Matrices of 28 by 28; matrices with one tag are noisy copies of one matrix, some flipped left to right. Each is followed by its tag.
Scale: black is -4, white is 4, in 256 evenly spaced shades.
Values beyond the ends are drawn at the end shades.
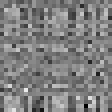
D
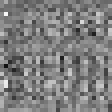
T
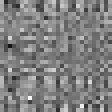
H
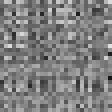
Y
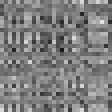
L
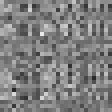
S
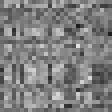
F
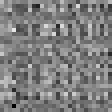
S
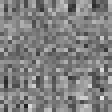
H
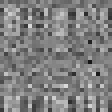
D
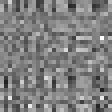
H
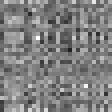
L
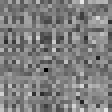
L
